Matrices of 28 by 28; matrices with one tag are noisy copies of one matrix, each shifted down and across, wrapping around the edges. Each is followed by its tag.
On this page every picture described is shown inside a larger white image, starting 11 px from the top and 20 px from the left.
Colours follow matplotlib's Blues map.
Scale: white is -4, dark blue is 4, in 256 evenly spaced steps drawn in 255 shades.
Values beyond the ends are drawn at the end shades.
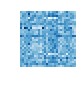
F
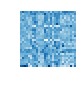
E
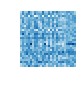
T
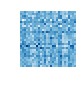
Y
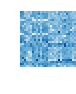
E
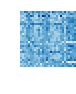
F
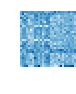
E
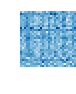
Y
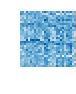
E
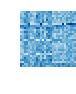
E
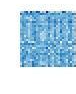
Y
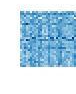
Y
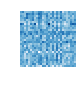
T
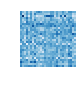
T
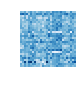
F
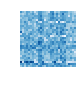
E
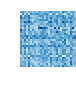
T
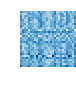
Y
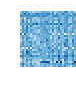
T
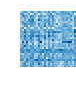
T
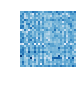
T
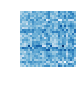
E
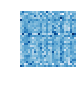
Y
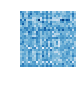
T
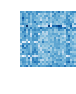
E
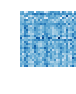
Y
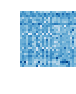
T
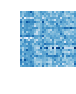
F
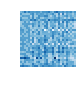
T
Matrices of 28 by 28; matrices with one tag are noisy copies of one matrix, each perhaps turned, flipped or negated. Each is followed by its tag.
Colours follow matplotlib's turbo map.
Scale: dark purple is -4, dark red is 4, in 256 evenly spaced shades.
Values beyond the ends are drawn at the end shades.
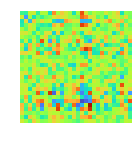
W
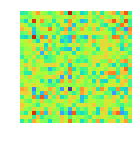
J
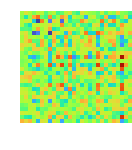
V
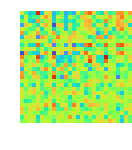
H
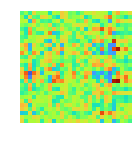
W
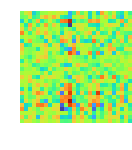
W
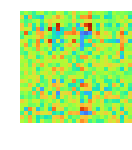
W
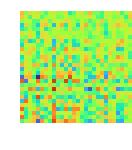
H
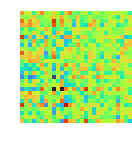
H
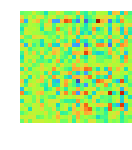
V
